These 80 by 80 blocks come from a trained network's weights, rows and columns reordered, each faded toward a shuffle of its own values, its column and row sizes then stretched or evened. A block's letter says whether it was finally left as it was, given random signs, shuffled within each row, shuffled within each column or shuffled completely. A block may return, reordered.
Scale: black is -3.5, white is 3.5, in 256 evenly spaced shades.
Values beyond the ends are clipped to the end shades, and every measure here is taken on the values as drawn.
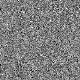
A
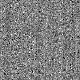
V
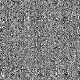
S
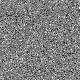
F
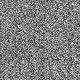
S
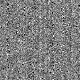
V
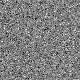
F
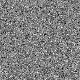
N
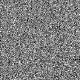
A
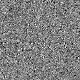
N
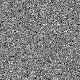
N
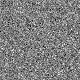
F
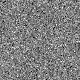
F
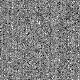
V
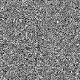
S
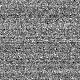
N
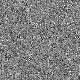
N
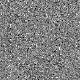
A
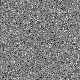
F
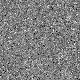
F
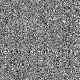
S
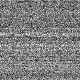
N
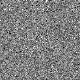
A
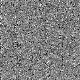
V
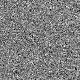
V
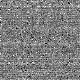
S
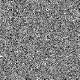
A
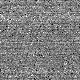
N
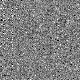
A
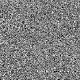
A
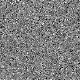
A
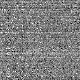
S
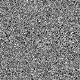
A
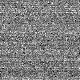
S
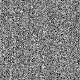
V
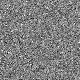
F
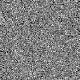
S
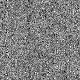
V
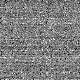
S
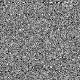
N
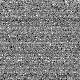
N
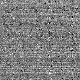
S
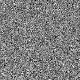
A
